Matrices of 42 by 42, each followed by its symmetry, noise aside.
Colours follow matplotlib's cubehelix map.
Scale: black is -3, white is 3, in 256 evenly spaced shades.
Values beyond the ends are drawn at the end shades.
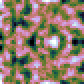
mirrored top to bottom.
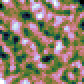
antisymmetric.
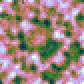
symmetric.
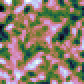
antisymmetric.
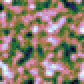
antisymmetric.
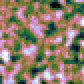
antisymmetric.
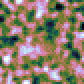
antisymmetric.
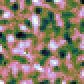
antisymmetric.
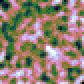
symmetric.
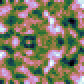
mirrored top to bottom.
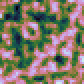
symmetric.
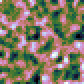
symmetric.
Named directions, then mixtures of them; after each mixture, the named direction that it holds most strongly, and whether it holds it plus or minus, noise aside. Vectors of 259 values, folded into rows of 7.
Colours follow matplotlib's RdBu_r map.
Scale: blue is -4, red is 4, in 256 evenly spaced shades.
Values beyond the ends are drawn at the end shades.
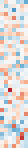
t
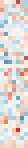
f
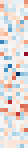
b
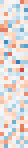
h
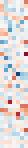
b, plus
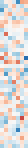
f, minus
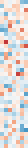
h, minus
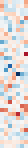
b, plus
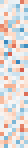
h, plus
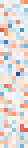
h, plus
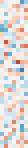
h, minus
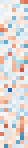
h, plus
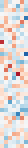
b, minus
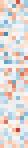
f, plus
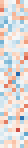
f, plus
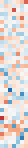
t, minus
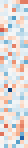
t, minus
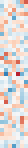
f, minus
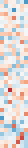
t, plus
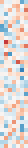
h, minus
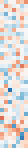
t, minus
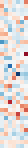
b, plus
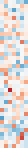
t, plus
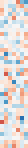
f, plus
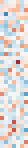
h, minus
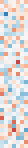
t, minus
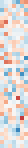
f, minus
